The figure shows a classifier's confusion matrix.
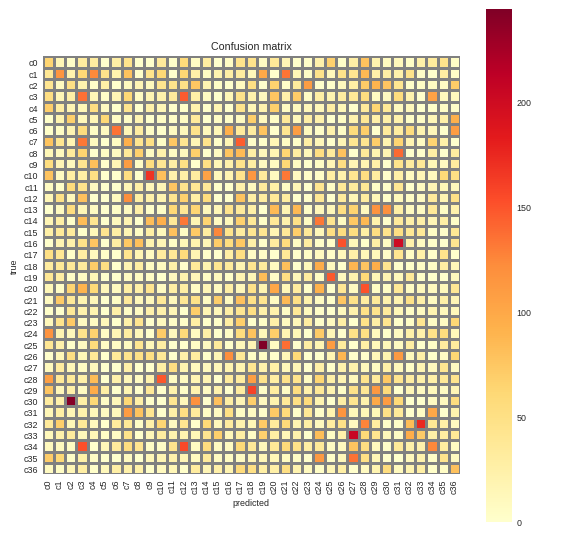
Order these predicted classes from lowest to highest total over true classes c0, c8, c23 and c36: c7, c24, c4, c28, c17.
c4, c24, c7, c28, c17
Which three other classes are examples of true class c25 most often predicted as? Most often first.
c19, c21, c4
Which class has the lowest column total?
c5
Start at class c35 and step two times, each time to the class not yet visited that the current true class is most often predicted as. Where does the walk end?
c11
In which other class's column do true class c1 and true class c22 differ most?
c21
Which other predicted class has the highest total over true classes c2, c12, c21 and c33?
c27
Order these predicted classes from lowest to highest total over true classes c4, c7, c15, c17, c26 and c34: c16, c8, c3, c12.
c8, c16, c12, c3
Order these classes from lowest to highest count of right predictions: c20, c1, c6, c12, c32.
c12, c32, c20, c1, c6
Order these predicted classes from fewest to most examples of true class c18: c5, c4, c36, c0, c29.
c36, c0, c5, c4, c29
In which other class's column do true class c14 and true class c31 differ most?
c24
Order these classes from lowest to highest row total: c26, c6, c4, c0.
c4, c0, c26, c6
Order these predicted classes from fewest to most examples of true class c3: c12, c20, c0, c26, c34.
c26, c0, c20, c34, c12
